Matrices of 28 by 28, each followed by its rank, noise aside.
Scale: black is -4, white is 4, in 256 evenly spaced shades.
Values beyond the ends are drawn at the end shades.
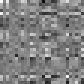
two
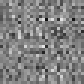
four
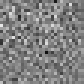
five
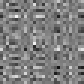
three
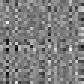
three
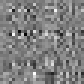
four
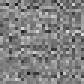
five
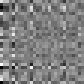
two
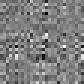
three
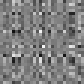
two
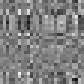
two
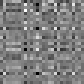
two
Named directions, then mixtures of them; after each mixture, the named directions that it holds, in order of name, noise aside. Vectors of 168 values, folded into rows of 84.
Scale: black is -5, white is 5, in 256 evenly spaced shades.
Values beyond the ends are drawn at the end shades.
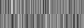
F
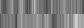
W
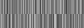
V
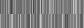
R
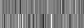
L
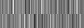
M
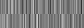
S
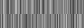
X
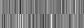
L.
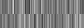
M, W.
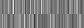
M.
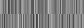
L, S.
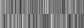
F, L, W.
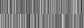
R, S.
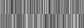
F.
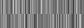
M, X.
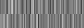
S.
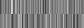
F.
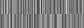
V.
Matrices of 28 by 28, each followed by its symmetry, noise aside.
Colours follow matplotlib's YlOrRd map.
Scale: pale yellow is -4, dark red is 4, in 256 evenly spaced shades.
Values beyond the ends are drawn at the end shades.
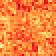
antisymmetric.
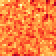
no symmetry.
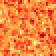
antisymmetric.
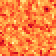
symmetric across the other diagonal.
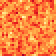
same after a half turn.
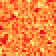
antisymmetric.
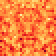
mirrored left to right.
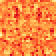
mirrored left to right.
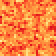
antisymmetric.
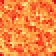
symmetric across the other diagonal.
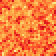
symmetric.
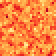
symmetric across the other diagonal.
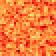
symmetric.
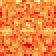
mirrored left to right.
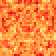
mirrored left to right.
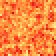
symmetric.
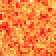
no symmetry.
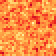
symmetric across the other diagonal.
